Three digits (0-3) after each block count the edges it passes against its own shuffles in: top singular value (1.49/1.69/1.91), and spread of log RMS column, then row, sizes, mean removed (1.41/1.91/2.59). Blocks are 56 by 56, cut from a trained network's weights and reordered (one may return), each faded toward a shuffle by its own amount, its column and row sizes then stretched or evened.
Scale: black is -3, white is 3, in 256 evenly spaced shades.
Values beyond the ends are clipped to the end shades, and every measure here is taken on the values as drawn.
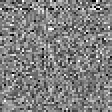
1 0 1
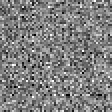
2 0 1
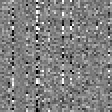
3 3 0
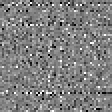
2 2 2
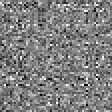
2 1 2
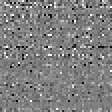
0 2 3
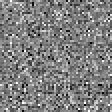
2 1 1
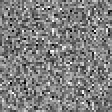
1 1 0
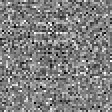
2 0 0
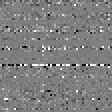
3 0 3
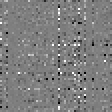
1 3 2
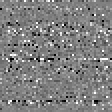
0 0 3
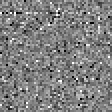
0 1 1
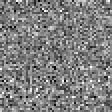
0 0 2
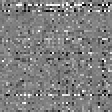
3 2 3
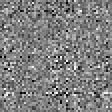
1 2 2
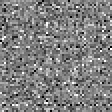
2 1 1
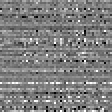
3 1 3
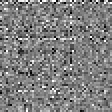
3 2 2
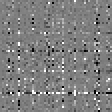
3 3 2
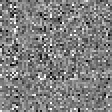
0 2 2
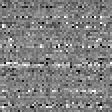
0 1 3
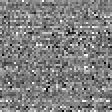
0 0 2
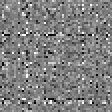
3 3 2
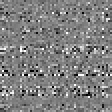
1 2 3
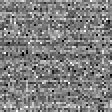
1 0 0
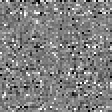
2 1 2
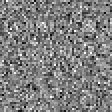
2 0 0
